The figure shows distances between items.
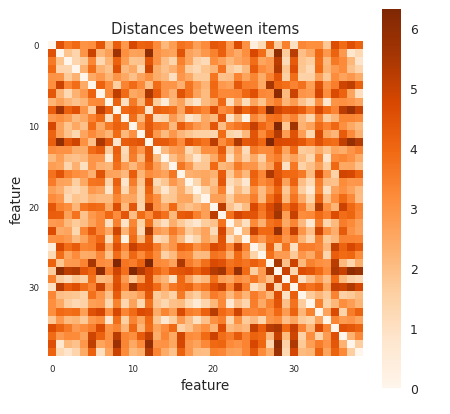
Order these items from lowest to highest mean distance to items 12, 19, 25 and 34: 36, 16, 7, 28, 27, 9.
7, 9, 16, 28, 36, 27
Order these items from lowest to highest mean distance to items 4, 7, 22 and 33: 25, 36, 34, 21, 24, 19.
34, 24, 19, 36, 25, 21
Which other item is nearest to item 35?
16
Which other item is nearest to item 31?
29
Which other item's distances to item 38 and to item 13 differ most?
6
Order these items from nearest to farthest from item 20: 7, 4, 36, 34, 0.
7, 34, 4, 0, 36
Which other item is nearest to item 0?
25
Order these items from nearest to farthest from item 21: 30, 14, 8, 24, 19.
19, 8, 14, 24, 30
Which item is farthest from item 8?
27
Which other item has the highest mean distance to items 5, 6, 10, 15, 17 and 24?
28
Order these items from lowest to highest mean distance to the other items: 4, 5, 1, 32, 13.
32, 4, 13, 1, 5
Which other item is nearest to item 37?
1
